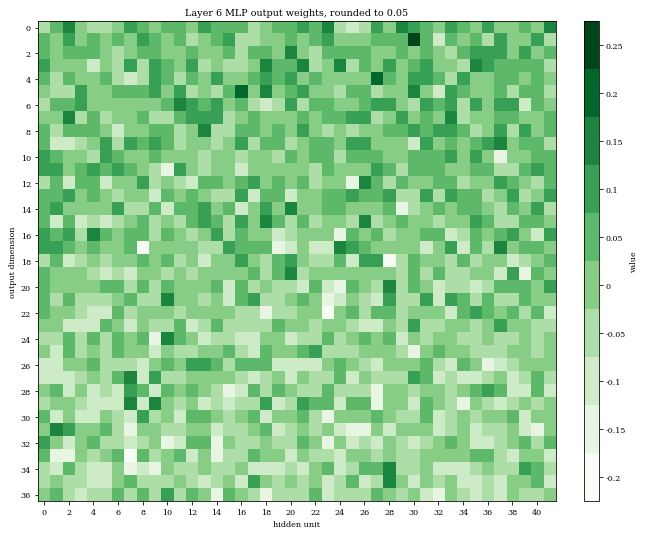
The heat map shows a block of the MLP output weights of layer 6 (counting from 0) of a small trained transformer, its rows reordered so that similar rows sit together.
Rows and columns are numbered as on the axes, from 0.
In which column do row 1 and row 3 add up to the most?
30
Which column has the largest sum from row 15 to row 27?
10
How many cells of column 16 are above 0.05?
5
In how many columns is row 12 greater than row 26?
21
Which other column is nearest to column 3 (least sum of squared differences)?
11
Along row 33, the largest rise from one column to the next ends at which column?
8
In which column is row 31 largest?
1
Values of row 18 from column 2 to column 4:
-0.1 -0.05 0
